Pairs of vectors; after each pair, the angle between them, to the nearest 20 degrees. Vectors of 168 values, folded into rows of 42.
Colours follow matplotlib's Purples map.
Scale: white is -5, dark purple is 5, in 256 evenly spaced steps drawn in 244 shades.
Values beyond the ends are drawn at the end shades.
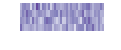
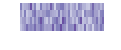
160 degrees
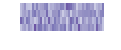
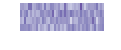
120 degrees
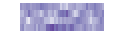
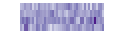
120 degrees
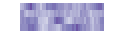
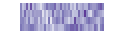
60 degrees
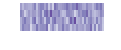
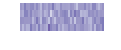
140 degrees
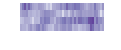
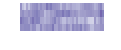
160 degrees
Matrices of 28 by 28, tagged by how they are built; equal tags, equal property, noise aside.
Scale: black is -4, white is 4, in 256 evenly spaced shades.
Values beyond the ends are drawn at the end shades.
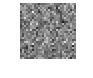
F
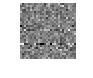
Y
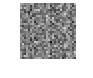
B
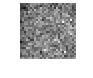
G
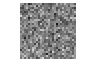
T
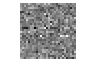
Y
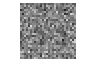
F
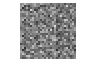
B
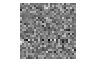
Y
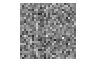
B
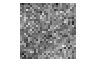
G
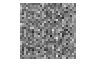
B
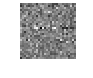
Y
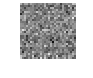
F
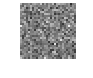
F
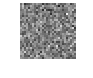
T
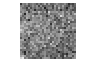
G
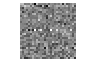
Y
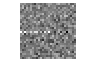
Y
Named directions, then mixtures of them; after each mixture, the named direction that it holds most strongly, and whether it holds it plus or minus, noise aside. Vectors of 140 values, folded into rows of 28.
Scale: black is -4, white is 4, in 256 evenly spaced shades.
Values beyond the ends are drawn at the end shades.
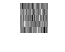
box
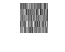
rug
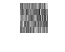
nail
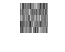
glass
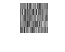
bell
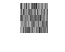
glass, minus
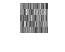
nail, minus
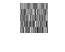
rug, minus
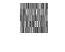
rug, minus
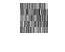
nail, plus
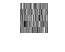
box, minus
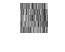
nail, plus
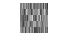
nail, minus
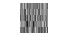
rug, minus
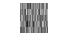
rug, minus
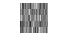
glass, plus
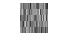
nail, minus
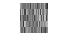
nail, minus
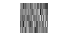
nail, minus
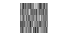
glass, plus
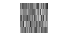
nail, minus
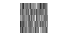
glass, plus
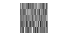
rug, minus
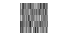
glass, plus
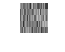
nail, minus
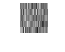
bell, minus
